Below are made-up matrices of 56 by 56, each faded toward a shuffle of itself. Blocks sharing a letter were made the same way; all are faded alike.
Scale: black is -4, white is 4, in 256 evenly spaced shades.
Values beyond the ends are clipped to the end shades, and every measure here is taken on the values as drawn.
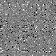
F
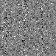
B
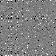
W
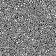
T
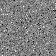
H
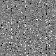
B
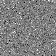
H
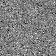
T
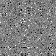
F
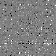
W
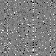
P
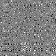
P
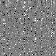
P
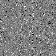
B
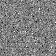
T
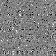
F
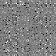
P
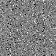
B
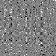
P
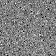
T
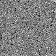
T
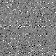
F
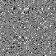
F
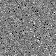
H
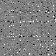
W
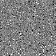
B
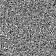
T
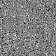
B
